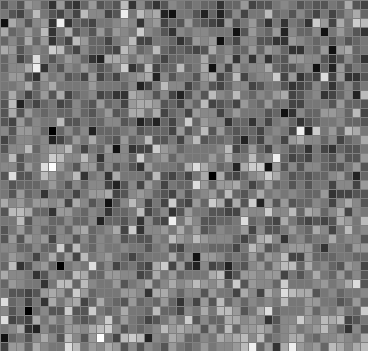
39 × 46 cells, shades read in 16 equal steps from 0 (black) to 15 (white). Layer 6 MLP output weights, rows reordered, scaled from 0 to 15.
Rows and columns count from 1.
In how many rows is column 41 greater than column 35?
17
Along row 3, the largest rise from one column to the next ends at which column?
8
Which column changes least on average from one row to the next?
39
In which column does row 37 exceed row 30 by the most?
29
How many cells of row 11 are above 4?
35
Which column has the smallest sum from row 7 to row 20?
42
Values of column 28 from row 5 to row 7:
1 7 7
